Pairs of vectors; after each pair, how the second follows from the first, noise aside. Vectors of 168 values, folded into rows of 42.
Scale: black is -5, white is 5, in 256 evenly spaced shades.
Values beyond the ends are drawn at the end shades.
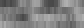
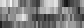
negated, scaled up.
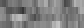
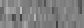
negated, partly zeroed.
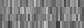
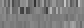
negated, partly zeroed.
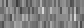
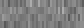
wrapped around, shrunk.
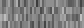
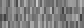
negated.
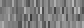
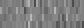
negated, partly zeroed.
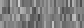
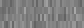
wrapped around, shrunk.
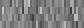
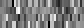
wrapped around, scaled up.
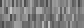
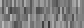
negated.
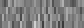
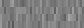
wrapped around, shrunk.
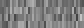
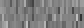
negated, partly zeroed.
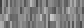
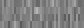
wrapped around, shrunk.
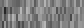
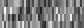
negated, scaled up.
